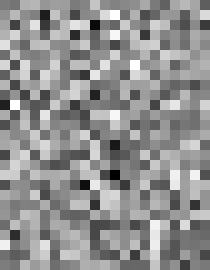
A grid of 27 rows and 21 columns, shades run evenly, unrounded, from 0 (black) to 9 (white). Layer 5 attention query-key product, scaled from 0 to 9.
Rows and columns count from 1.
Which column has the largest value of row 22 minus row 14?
10
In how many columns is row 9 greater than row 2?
10
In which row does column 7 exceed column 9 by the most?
19
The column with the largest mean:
16
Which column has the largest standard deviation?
12
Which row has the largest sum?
7
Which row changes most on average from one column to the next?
3
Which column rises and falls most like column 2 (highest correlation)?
18
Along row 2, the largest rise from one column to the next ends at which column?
6
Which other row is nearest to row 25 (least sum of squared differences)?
9
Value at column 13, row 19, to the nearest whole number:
2
